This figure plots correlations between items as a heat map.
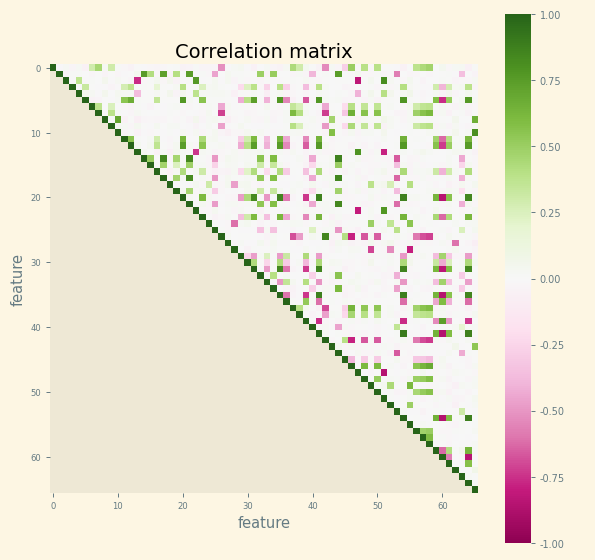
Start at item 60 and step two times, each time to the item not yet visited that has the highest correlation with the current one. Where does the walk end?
36
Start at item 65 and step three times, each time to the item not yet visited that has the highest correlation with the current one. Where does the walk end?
43
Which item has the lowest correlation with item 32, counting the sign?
53
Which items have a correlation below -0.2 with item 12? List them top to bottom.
29, 33, 36, 39, 60
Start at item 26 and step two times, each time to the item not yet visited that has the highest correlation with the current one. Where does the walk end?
45
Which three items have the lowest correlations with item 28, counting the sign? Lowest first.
55, 49, 24
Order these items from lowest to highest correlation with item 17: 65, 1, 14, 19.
65, 19, 1, 14
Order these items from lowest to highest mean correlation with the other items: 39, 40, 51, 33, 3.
39, 33, 40, 51, 3
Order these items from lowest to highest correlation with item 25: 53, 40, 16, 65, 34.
34, 16, 65, 40, 53
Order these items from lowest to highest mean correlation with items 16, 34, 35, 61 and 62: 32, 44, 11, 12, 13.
13, 32, 44, 11, 12
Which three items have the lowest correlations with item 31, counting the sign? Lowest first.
60, 39, 36
